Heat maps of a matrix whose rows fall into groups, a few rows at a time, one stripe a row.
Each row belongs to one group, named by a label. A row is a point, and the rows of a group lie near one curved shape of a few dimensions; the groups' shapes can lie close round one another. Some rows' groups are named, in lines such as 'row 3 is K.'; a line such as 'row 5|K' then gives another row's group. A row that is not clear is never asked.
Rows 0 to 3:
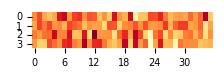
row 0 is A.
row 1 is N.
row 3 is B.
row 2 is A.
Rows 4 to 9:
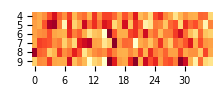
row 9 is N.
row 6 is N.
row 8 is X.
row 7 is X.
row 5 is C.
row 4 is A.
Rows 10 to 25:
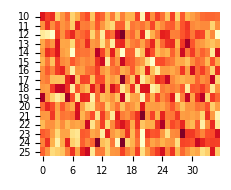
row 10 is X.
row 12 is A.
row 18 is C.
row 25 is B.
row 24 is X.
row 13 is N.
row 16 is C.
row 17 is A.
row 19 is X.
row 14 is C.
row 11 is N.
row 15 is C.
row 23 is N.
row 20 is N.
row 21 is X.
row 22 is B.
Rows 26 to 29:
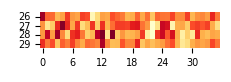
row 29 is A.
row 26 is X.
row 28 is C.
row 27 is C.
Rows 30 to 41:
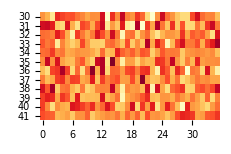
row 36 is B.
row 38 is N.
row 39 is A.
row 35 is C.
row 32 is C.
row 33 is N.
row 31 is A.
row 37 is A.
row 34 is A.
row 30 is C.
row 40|B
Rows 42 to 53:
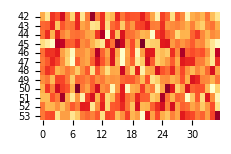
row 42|B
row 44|C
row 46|C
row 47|C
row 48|A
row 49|C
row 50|N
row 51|B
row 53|N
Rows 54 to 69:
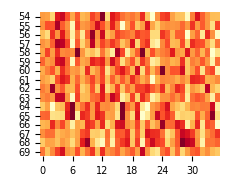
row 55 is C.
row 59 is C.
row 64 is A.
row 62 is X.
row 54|C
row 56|B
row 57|C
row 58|N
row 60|B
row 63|C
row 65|A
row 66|B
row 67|N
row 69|A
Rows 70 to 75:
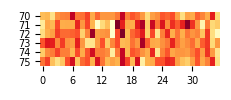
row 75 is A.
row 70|A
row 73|N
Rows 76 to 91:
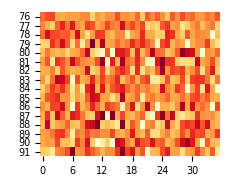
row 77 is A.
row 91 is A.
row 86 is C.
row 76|N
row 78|N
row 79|B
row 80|N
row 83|C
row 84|B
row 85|X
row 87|C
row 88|X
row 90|N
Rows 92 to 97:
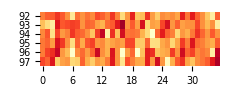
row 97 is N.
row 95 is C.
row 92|C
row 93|A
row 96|C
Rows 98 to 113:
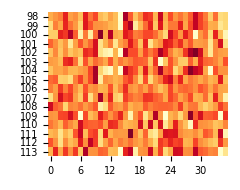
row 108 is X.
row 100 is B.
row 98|N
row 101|B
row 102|N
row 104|N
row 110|B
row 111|A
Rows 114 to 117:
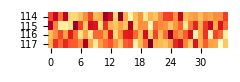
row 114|C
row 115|X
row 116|B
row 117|N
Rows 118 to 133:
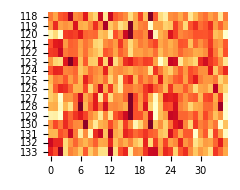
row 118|A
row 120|A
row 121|N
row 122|N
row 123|C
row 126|X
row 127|A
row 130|N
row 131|B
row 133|X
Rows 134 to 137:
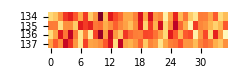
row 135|B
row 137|C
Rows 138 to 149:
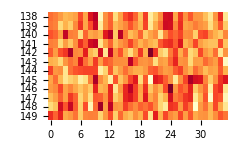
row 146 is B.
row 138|B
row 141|B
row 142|A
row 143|A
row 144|X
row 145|N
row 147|B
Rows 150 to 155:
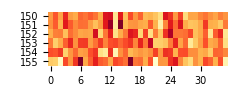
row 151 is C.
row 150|C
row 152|B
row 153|A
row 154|X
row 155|A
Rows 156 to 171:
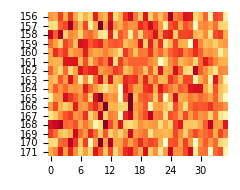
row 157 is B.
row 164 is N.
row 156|B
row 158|X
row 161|C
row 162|B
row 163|B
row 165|X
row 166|X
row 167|X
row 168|N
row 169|X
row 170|B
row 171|B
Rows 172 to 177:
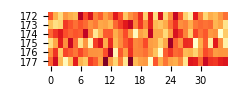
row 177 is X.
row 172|B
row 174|N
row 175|B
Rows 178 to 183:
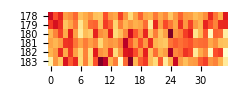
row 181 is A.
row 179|X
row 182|B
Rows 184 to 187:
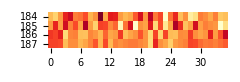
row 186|N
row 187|N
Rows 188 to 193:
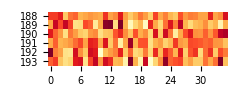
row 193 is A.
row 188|N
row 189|C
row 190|N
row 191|X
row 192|X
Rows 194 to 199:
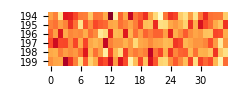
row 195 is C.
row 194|C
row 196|X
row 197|N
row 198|X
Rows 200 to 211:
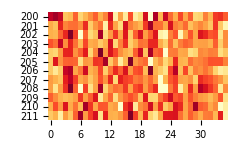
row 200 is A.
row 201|X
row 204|B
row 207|C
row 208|C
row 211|A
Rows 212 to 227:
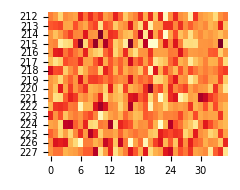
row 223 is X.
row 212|B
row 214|B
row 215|A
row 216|N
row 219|A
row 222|X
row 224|C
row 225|B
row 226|C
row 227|B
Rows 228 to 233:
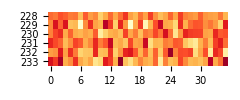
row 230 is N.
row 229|C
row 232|B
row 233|N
